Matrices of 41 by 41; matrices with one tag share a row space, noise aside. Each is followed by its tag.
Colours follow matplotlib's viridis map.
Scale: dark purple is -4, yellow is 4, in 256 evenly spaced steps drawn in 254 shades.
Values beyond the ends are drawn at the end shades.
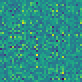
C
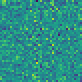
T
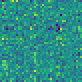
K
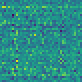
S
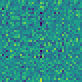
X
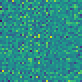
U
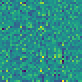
X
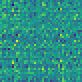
S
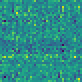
S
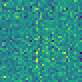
T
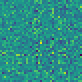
T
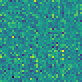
C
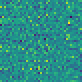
U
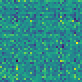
S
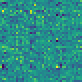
K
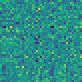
T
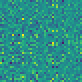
C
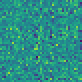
T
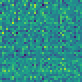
S
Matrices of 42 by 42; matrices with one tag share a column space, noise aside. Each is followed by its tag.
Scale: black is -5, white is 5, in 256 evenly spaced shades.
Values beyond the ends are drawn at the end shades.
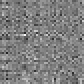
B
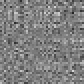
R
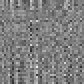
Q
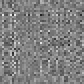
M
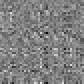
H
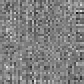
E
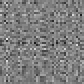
M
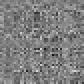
H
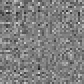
R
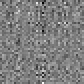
R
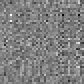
M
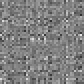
B
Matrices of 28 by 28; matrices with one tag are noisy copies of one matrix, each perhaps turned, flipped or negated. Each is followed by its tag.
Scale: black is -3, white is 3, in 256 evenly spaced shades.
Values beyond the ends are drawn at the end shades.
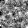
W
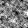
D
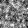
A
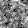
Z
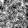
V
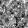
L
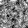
W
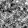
L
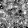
A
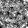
W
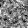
Z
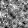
D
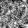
V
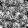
W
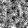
W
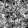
A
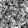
Z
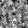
W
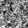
L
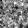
A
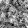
A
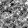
L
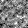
L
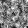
W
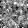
A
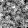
V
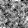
Z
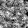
W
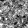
L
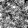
V
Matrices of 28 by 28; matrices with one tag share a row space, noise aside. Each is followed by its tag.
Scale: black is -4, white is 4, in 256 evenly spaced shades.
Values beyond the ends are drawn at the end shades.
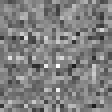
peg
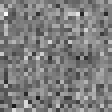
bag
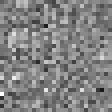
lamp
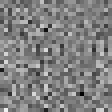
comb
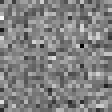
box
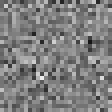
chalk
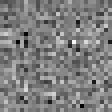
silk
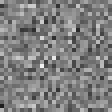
chalk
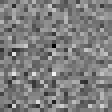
lamp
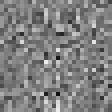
peg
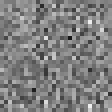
chalk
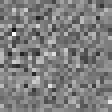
lamp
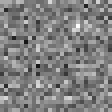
bag
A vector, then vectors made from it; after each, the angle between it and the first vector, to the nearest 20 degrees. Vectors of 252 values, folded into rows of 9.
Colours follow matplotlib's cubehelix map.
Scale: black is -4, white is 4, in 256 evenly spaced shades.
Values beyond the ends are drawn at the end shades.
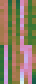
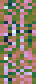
60 degrees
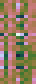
120 degrees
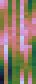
60 degrees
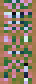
100 degrees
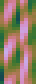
60 degrees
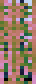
120 degrees
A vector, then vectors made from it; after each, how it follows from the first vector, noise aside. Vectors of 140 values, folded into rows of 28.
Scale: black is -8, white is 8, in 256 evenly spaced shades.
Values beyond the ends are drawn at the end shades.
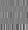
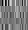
reversed, negated, scaled up.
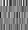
reversed, scaled up.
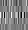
wrapped around, negated, scaled up.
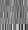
negated, scaled up.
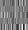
scaled up.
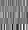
scaled up.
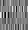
wrapped around, negated, scaled up.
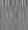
reversed, shrunk.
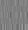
shrunk.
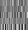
negated, scaled up.
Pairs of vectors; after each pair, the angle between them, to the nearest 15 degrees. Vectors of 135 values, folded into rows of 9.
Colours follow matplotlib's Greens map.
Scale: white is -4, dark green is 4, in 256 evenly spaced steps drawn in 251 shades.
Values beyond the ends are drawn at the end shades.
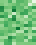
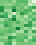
15 degrees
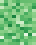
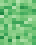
120 degrees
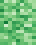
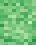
90 degrees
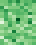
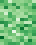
135 degrees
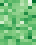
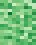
60 degrees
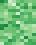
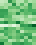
135 degrees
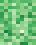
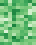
120 degrees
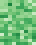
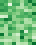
165 degrees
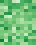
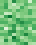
135 degrees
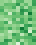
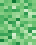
135 degrees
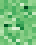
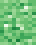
150 degrees
